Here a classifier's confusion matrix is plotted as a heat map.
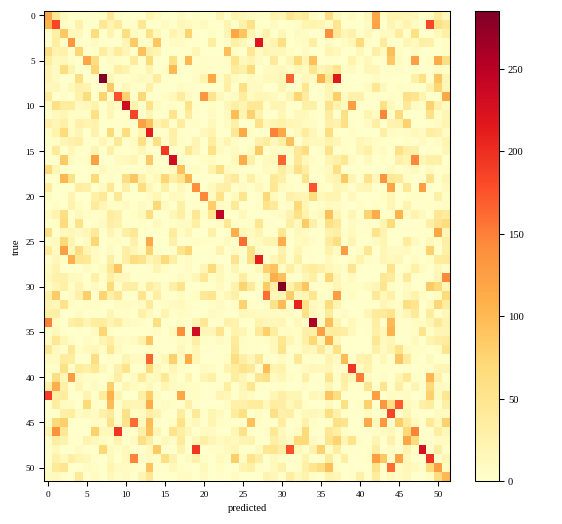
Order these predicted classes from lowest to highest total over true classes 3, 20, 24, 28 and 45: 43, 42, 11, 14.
42, 14, 43, 11
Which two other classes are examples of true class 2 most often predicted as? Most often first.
36, 24
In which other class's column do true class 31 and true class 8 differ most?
28
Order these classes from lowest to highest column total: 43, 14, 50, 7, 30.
14, 7, 43, 50, 30
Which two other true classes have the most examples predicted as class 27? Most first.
3, 15
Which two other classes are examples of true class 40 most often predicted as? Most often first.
3, 49
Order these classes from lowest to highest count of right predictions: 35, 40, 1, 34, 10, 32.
35, 40, 1, 32, 10, 34
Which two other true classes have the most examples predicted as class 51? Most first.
29, 9
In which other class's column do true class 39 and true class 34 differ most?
0
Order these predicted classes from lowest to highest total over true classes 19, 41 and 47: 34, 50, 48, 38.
50, 38, 48, 34
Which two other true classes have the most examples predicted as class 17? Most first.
35, 42
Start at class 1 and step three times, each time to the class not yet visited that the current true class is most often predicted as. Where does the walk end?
43
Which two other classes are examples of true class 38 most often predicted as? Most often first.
13, 18
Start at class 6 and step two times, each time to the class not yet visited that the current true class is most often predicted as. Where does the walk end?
30
